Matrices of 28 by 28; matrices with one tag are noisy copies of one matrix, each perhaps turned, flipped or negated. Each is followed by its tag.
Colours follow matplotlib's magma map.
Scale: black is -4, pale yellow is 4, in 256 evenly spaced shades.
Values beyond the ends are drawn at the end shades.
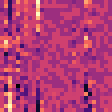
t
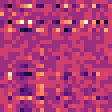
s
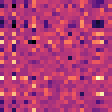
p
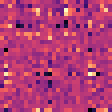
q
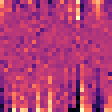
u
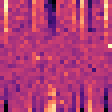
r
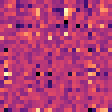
q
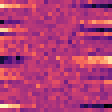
r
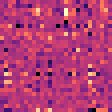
q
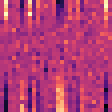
r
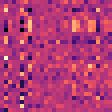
s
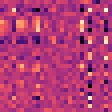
s
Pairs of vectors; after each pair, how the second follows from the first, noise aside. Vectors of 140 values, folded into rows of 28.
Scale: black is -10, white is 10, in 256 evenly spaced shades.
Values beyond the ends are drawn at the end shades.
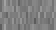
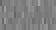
wrapped around, negated, partly zeroed.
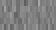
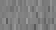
wrapped around, negated, partly zeroed.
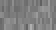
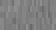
negated, shrunk.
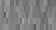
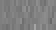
negated, shrunk.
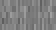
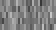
scaled up.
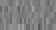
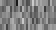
reversed, scaled up.
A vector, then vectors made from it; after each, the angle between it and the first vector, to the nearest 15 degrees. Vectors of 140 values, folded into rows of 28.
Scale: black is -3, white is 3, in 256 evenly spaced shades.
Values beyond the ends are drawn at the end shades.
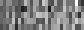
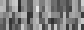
90 degrees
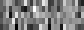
45 degrees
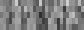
105 degrees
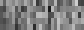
45 degrees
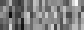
60 degrees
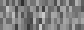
75 degrees
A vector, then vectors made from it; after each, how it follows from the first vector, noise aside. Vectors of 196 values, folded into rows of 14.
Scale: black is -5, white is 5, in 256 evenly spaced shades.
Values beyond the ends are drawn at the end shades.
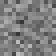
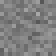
reversed, shrunk.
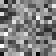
wrapped around, negated, scaled up.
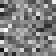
wrapped around, negated, scaled up.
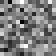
wrapped around, negated, scaled up.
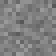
shrunk.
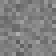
negated, shrunk.
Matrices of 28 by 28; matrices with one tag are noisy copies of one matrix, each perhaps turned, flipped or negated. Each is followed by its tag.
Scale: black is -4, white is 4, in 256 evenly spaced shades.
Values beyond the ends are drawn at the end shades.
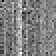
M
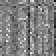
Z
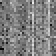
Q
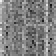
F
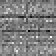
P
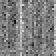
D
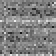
D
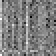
Z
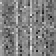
P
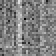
M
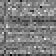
D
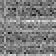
D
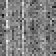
Q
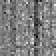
M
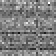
Q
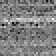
M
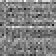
Z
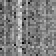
M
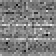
P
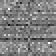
P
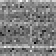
F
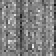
D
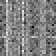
Q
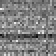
M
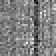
M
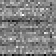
D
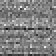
Z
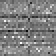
P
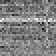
M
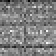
F
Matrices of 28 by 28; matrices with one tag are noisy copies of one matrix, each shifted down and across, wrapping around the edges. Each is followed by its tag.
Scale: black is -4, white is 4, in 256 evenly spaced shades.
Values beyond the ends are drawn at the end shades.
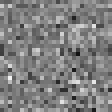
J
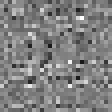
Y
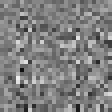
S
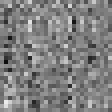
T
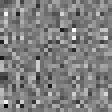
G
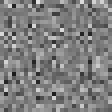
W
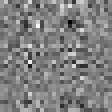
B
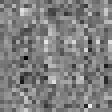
T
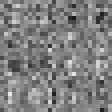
T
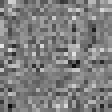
Y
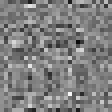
Y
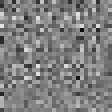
G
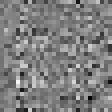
S
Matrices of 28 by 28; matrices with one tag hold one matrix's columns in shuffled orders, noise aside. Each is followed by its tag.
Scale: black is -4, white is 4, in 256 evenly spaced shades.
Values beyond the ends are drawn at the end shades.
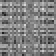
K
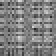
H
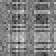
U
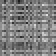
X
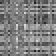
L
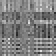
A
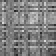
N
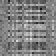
X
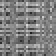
K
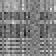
A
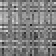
N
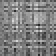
N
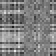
U
